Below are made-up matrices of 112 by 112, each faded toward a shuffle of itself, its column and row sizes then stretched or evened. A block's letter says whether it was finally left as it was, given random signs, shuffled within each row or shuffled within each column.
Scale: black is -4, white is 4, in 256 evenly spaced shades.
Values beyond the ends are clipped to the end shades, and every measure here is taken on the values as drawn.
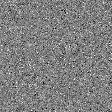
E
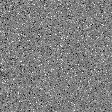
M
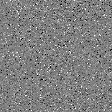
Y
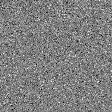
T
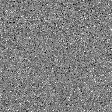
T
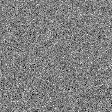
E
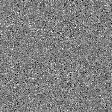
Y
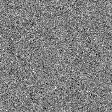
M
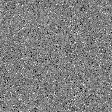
M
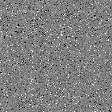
Y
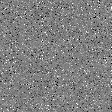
E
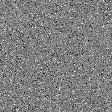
M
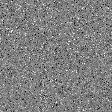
M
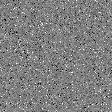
T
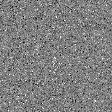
E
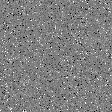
M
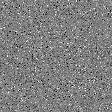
T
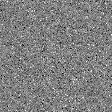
E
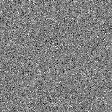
Y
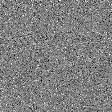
T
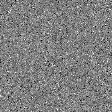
M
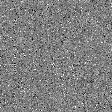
E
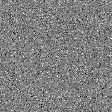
Y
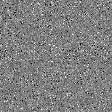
E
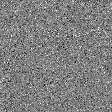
T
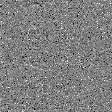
Y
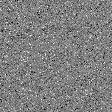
M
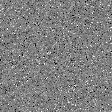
M
